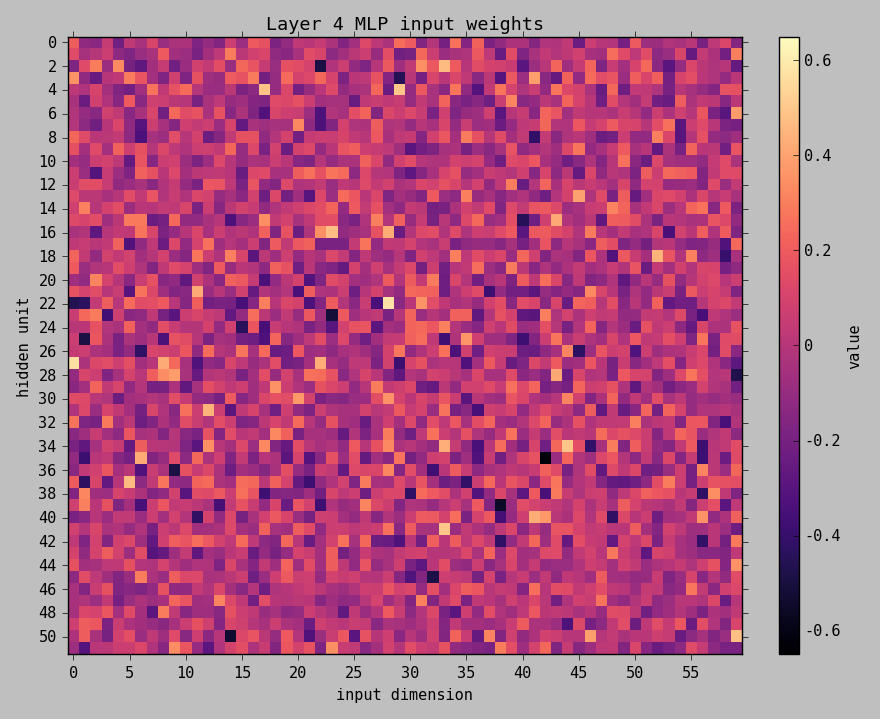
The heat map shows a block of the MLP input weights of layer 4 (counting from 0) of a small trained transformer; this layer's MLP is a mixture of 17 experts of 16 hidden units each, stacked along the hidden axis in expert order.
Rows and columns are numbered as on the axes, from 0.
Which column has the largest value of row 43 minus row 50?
14
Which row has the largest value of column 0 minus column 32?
27
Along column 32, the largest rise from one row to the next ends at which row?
46
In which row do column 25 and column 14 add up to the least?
50
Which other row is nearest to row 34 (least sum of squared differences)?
41
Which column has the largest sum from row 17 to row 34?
28
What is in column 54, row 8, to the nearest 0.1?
-0.3
